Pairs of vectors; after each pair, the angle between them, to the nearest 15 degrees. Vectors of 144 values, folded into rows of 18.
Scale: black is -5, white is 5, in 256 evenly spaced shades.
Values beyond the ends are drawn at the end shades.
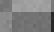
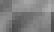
45 degrees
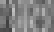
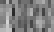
165 degrees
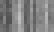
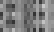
60 degrees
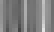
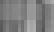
120 degrees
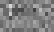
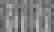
60 degrees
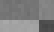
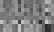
60 degrees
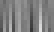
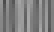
75 degrees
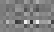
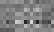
150 degrees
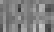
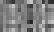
60 degrees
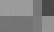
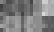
150 degrees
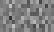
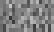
30 degrees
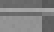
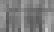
120 degrees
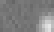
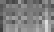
60 degrees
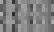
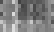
135 degrees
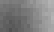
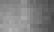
165 degrees
